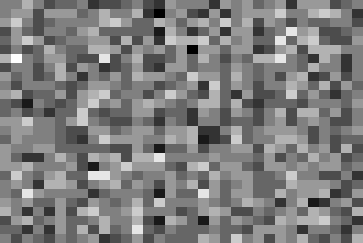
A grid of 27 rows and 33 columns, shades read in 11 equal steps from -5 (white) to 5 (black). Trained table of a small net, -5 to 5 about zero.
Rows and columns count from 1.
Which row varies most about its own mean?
7
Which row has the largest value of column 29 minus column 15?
23
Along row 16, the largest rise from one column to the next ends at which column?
19
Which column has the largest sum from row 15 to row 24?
8
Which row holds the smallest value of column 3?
22
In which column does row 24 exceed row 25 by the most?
3
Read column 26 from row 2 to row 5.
-3 0 0 -4
